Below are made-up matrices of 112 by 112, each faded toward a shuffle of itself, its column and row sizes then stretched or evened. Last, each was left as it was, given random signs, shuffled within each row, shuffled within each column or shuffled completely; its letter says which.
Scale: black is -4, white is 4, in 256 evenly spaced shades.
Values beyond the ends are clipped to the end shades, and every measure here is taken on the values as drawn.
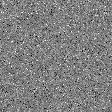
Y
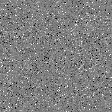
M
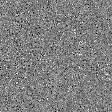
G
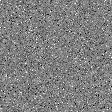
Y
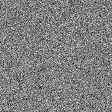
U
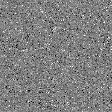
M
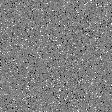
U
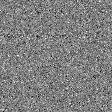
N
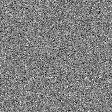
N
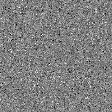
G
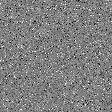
N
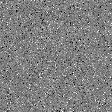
U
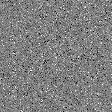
U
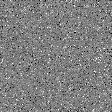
N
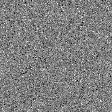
U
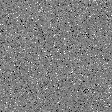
Y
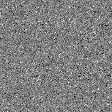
N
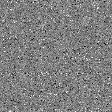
G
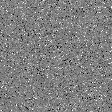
N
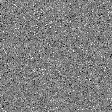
M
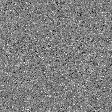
N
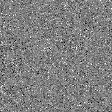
M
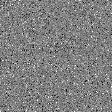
G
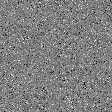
Y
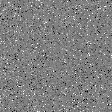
G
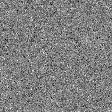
U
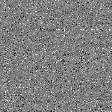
M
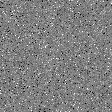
Y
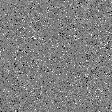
U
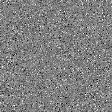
G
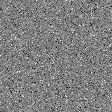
U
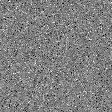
Y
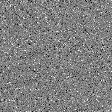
N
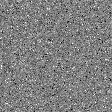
Y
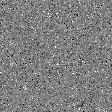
G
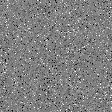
U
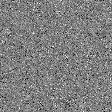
G
